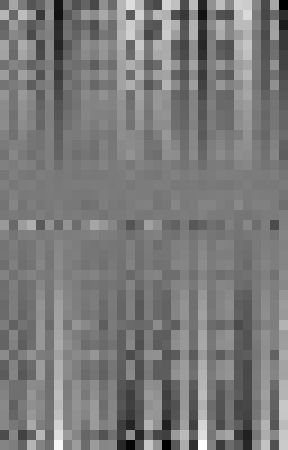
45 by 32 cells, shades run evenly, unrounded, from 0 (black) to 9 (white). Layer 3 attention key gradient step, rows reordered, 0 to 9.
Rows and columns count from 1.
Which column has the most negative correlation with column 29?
10
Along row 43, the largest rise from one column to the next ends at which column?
23
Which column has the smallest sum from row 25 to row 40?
28
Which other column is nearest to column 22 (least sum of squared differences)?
14
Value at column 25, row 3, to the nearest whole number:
6
